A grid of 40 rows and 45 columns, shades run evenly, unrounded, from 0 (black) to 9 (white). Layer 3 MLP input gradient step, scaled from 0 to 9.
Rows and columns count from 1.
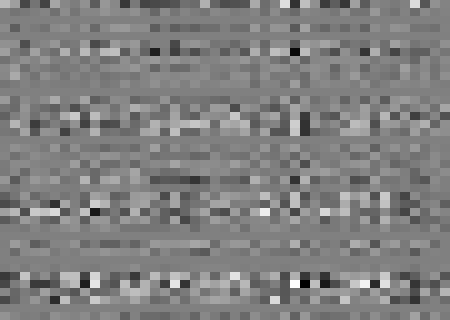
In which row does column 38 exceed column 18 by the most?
7
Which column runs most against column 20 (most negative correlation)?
11
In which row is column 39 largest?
36
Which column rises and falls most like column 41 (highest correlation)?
13
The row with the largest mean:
16
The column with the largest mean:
39
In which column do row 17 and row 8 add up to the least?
31
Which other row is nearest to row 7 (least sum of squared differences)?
23
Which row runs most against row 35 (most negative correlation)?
6
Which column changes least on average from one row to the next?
44
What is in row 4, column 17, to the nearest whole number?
4
